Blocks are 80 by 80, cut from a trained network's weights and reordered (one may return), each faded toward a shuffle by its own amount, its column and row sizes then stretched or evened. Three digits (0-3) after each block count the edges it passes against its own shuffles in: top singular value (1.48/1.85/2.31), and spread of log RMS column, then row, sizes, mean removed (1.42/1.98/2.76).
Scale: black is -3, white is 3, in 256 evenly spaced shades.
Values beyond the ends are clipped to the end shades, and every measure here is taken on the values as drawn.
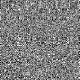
2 1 2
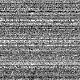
3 1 3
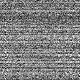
3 2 0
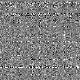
0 2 3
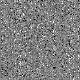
0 2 0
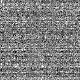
2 2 0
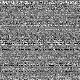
2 1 3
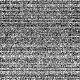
3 2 1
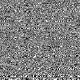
1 1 3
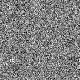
1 0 0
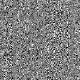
0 3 0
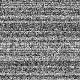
3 1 0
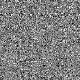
0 1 2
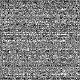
2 2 2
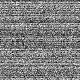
3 1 1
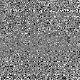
0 2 3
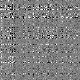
1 3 3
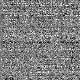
1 2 2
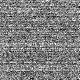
2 1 1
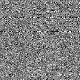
2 1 2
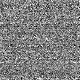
0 1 2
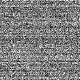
2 2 0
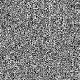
1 1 0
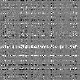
3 3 3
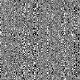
1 3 1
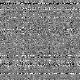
1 2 3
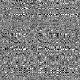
3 1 3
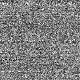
0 0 1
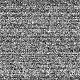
2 1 0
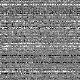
3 2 3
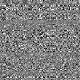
3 1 3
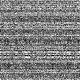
3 1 2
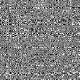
2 2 3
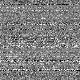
1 0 3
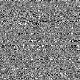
1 0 3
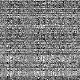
3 3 0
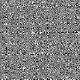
0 2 3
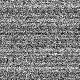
2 0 0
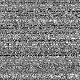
2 0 3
